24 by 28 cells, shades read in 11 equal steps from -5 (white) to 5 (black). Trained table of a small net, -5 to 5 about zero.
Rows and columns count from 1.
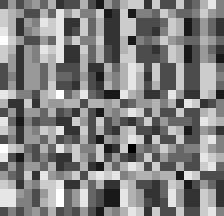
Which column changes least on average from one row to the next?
4
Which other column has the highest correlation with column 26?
27
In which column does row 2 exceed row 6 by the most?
17
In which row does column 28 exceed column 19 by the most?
20
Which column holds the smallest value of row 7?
8
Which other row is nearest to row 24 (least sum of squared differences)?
16
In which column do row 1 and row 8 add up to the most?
13
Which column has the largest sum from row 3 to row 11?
24
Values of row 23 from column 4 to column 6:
0 2 -2
